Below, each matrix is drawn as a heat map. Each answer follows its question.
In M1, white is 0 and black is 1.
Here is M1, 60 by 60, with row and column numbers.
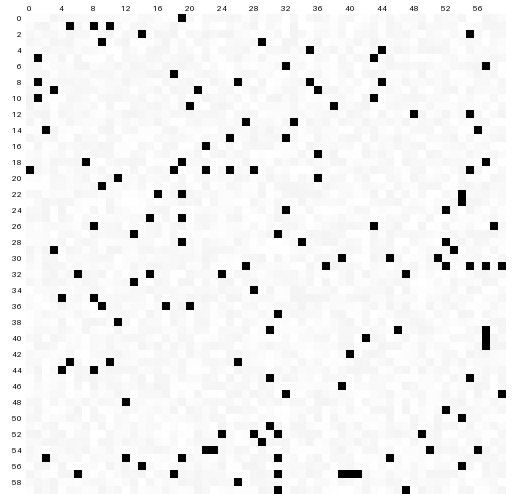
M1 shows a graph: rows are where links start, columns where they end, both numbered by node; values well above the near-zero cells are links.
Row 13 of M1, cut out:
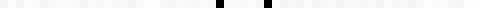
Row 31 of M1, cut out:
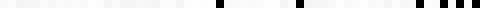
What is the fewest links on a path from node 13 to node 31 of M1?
2
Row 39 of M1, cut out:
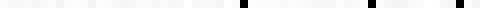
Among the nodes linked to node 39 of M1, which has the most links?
node 57
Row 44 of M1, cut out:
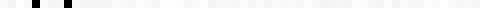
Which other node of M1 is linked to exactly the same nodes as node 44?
node 35
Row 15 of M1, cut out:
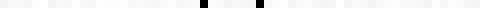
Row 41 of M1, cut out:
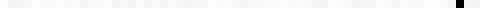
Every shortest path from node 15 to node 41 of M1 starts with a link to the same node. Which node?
node 32
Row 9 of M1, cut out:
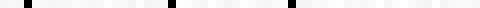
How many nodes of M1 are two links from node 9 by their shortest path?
3
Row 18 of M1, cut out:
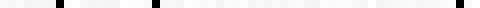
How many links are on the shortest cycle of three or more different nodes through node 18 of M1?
5
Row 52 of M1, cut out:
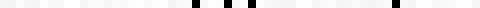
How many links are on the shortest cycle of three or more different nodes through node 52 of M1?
5
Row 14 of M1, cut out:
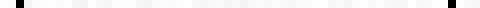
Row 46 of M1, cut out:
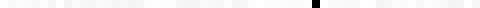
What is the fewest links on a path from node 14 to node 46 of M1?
6
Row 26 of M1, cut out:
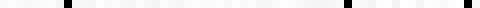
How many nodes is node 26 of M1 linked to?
3
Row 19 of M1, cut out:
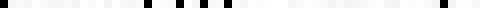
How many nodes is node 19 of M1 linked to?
6
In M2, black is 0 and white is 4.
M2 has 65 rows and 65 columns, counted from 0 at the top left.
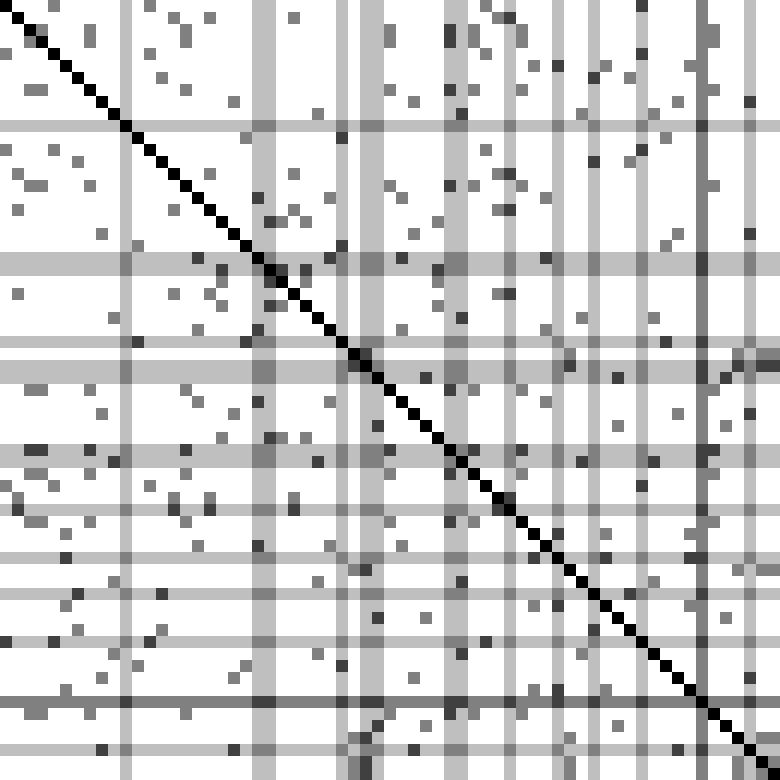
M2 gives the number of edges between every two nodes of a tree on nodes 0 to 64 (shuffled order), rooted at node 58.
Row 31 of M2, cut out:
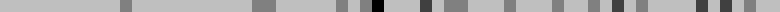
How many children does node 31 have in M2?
3
